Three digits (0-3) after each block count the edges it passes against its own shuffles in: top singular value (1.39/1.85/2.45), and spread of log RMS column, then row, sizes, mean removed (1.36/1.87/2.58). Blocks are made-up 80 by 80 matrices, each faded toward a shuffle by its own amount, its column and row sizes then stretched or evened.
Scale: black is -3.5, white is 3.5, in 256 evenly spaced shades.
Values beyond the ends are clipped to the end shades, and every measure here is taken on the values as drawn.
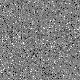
1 0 0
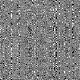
2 3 0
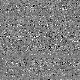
0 0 3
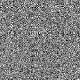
2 1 2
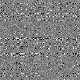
2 1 3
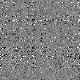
0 2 3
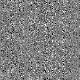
0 3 0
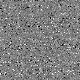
0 0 2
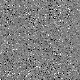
0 2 1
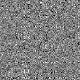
2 2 2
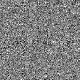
1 1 1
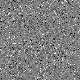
1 1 0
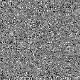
1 1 1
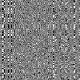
3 3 0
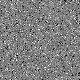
0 0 0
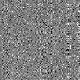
2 2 0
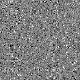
1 1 1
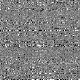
1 1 3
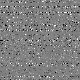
1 0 3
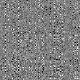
2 3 1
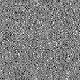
2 0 0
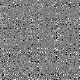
0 3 3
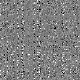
0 3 2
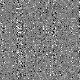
1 3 2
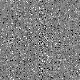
1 2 1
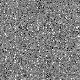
1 1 0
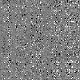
2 3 1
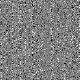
0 3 0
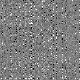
2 3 0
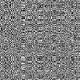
3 3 2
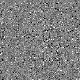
1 1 2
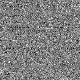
0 0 2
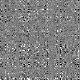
1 3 3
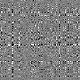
3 3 3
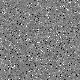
0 1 0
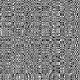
3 3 1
